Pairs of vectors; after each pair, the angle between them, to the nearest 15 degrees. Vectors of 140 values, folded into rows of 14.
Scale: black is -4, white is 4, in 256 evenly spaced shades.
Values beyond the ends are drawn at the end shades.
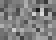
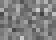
150 degrees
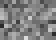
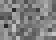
120 degrees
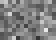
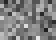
150 degrees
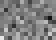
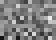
135 degrees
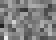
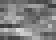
75 degrees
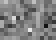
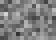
90 degrees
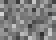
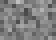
90 degrees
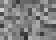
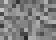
15 degrees
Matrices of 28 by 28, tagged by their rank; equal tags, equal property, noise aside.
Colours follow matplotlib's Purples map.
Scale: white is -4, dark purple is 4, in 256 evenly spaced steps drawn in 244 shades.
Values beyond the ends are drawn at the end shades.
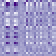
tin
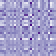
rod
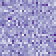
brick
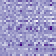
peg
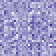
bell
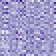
bell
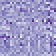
brick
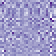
peg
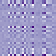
tin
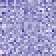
brick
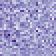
brick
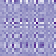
tin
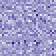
brick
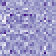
peg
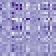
rod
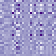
rod
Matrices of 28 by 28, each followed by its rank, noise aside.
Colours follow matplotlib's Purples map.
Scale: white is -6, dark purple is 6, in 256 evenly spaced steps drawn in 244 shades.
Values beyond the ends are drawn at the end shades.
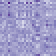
three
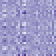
two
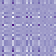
one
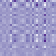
one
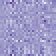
three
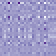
two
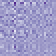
three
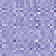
three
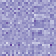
four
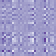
two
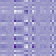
one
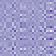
two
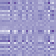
one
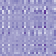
two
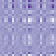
one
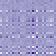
one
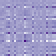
one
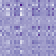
two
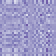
two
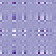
one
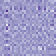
three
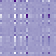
one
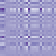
one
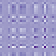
one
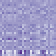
two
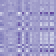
one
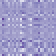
two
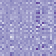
three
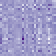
three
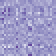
three
